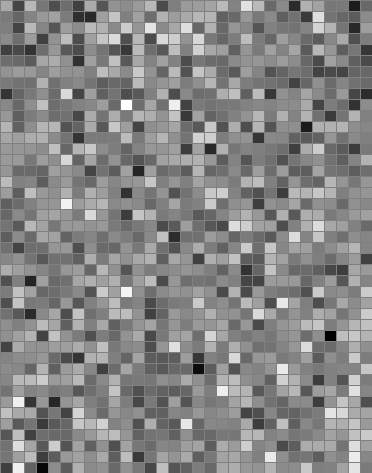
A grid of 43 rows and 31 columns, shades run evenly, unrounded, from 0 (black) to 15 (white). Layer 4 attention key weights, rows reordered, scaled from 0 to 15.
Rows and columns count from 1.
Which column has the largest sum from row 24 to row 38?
30
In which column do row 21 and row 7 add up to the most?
21
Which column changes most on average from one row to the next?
27
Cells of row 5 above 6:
19
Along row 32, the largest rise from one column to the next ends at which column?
2
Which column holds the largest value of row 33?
20
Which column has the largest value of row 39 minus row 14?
16
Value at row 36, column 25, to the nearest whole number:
11
